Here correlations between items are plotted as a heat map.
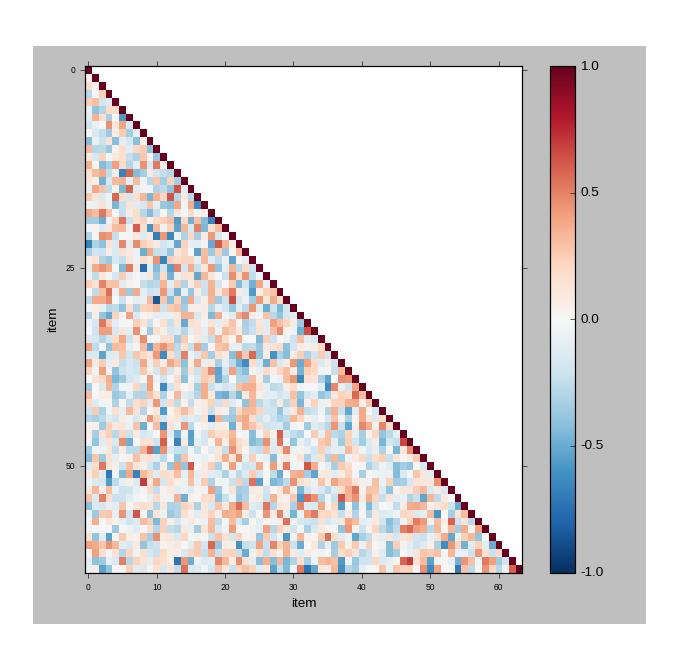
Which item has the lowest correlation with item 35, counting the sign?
40
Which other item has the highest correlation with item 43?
45
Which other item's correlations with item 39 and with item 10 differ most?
29
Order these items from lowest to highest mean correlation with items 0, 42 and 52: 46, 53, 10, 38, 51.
46, 53, 51, 38, 10
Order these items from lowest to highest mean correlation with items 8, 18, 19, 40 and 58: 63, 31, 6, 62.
6, 31, 63, 62
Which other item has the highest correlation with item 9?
48
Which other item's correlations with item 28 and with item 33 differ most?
47
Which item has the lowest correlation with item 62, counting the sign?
13
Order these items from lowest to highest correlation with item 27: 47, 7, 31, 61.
31, 47, 7, 61
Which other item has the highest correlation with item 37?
54
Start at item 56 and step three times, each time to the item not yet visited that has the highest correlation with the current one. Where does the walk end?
16
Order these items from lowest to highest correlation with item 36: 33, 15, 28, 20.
28, 33, 15, 20
